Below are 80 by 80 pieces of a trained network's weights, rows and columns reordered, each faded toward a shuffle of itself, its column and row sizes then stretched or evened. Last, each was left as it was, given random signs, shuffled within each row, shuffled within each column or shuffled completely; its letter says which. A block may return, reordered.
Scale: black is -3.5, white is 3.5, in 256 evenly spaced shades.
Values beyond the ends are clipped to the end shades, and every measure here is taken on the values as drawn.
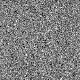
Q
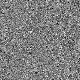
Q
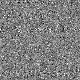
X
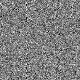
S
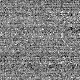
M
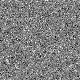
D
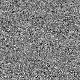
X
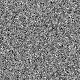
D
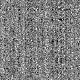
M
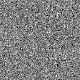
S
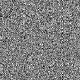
M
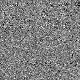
X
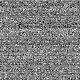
X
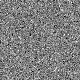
D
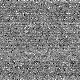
X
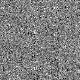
S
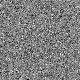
D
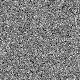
D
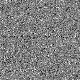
X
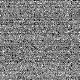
M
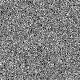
D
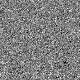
X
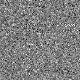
S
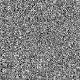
M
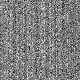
Q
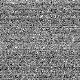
M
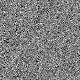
Q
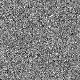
X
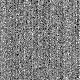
Q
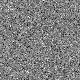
D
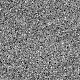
D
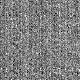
M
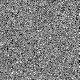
Q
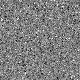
D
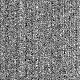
Q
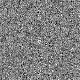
Q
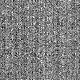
M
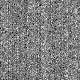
Q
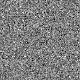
S
